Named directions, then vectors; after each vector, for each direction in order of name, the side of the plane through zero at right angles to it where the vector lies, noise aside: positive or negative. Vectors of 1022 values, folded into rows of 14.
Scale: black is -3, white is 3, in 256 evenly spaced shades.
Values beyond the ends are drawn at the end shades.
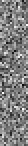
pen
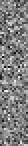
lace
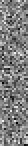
negative, positive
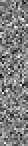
positive, positive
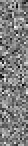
positive, positive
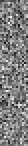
positive, negative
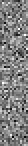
positive, negative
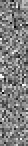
negative, negative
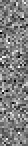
negative, negative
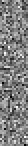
negative, positive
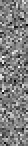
negative, negative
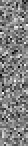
positive, positive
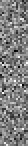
positive, positive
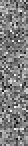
positive, positive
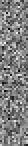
negative, positive
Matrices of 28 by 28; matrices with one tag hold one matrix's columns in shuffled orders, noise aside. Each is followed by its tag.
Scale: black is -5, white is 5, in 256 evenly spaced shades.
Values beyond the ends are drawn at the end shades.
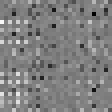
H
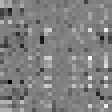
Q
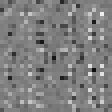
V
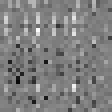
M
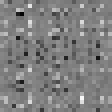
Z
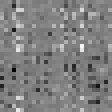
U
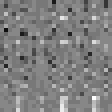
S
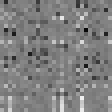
S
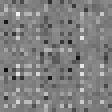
V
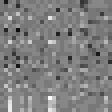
S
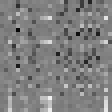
S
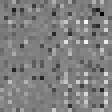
H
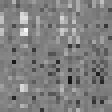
M
